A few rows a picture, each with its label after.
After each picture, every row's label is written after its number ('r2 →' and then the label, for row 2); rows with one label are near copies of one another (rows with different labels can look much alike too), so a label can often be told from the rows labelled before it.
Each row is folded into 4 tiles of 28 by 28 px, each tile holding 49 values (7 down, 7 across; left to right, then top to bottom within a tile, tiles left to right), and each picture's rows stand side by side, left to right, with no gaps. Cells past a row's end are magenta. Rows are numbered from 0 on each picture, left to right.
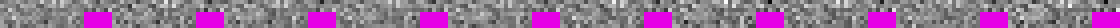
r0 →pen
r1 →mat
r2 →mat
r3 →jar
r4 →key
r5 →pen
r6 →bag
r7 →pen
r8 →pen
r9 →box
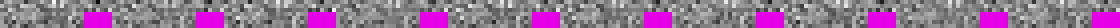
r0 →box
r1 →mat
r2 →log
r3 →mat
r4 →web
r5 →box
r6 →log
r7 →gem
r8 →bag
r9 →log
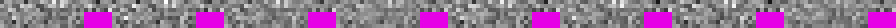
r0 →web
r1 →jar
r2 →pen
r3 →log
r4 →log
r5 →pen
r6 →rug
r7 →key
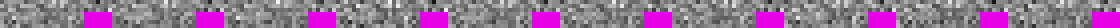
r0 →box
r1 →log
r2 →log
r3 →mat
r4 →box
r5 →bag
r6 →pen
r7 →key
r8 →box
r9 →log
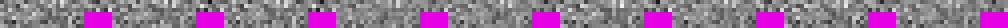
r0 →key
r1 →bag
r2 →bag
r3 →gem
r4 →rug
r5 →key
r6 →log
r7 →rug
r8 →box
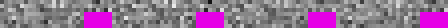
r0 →web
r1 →bag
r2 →gem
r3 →key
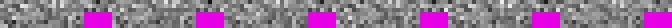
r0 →rug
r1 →box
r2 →log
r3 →gem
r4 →jar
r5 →rug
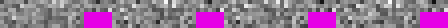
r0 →gem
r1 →web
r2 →web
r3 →mat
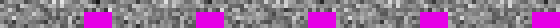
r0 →key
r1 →log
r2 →gem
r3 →bag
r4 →key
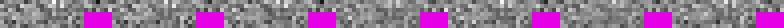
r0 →mat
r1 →rug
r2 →box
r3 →web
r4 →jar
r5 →gem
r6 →key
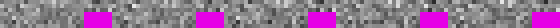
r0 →log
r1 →log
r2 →log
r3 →bag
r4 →gem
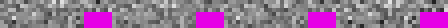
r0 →key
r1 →mat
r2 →mat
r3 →key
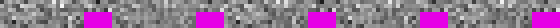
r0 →rug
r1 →jar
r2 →log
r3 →rug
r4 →log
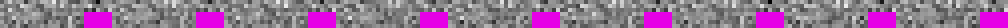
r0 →bag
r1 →jar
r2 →bag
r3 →jar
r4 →web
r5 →key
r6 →bag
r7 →rug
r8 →web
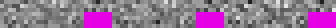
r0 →gem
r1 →rug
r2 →mat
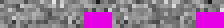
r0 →rug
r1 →box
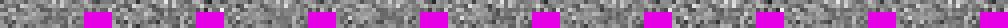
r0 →gem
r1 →mat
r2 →jar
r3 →box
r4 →web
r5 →web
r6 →gem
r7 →mat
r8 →jar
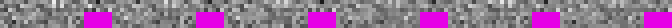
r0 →bag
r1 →jar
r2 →gem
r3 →box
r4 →bag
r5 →key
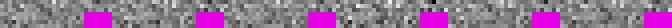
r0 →rug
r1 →bag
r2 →log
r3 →box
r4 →jar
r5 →rug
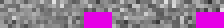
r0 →bag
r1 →key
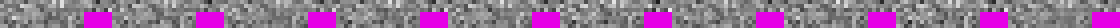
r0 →rug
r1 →bag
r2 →jar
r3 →log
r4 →jar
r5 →log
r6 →mat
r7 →gem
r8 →log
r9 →jar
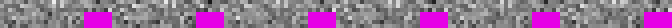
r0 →rug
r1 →bag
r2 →key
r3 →jar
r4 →rug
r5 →log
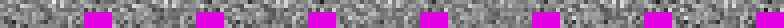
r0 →rug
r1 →web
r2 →gem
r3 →pen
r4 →box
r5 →web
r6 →jar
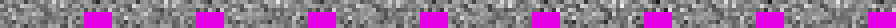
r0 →gem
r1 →log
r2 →jar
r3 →web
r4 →pen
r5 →key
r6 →bag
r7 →jar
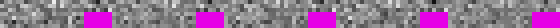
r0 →key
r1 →bag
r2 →box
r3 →gem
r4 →mat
